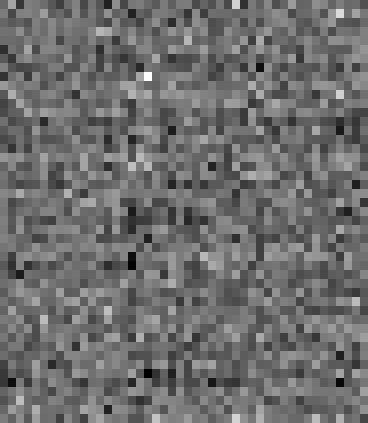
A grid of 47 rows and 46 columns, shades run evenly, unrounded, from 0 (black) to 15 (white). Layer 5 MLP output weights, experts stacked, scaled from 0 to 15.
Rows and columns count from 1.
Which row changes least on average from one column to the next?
32
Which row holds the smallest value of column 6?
14
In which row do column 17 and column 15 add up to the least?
30
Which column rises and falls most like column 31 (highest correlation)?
3
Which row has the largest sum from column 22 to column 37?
29
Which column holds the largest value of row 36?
6
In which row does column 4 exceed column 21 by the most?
13
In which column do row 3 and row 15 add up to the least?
22
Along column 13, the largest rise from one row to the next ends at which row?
4
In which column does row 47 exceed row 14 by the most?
43
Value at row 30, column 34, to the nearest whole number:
7
